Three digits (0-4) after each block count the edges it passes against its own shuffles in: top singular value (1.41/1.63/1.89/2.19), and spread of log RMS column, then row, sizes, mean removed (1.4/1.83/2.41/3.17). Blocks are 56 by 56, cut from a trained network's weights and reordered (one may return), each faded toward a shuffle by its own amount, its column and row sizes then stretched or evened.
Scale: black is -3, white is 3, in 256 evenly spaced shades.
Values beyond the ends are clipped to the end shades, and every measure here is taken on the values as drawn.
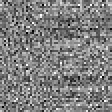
3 1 0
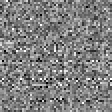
2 0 2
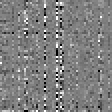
2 4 0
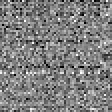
3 0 1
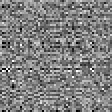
4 1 1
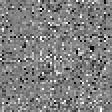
0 2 1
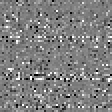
2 1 3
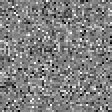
2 0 0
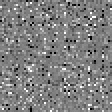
0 1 1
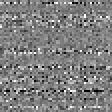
1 1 4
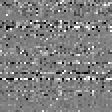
3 0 4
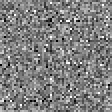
0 1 1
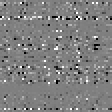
0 2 4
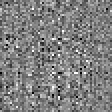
1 2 1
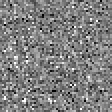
0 2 0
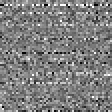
3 0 3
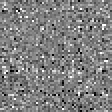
1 2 2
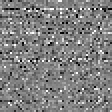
2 0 3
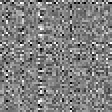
4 3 2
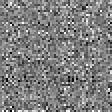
2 3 1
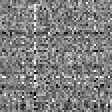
3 2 1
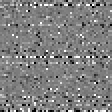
3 0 3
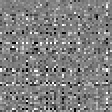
4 3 3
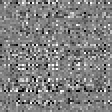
4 2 3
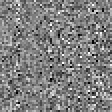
0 3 0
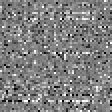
3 0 2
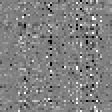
2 3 0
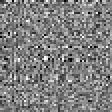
2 0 3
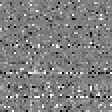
1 0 3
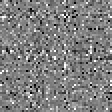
1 2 1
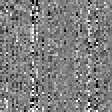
2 4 0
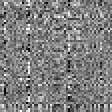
4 2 1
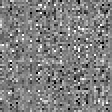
0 4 1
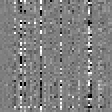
3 4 1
